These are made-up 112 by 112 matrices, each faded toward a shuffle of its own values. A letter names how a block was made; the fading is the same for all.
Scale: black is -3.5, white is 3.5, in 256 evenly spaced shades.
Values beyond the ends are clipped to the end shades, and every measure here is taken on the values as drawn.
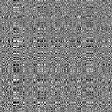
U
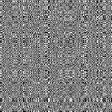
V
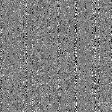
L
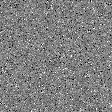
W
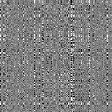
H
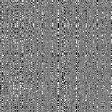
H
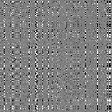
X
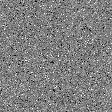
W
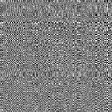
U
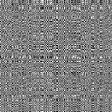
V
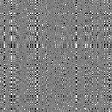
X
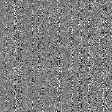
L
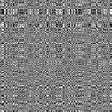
V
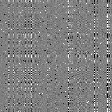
X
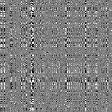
X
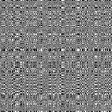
V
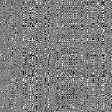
H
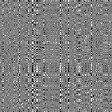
X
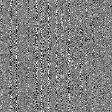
L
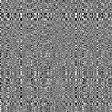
V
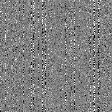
L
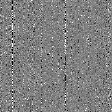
L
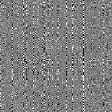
H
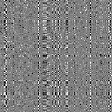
X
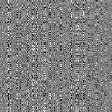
H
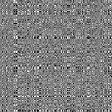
U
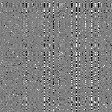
X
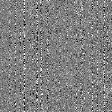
L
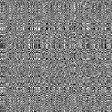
U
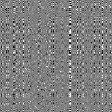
X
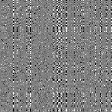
X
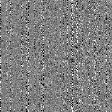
L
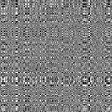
V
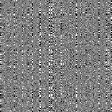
H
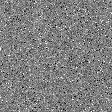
W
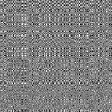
V
